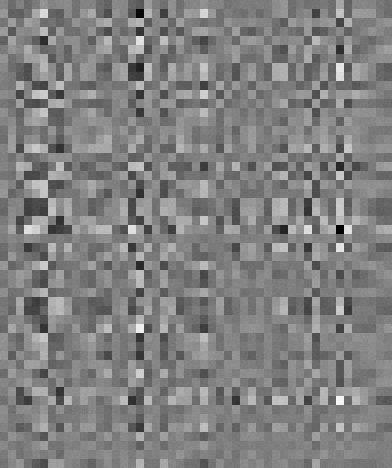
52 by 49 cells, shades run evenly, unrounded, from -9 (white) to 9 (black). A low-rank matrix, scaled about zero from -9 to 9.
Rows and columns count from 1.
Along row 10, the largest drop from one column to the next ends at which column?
7
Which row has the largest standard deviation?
26
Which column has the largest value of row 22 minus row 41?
18
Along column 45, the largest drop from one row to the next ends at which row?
11
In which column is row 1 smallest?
43
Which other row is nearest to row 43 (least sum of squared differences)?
27
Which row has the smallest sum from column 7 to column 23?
5
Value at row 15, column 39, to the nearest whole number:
1
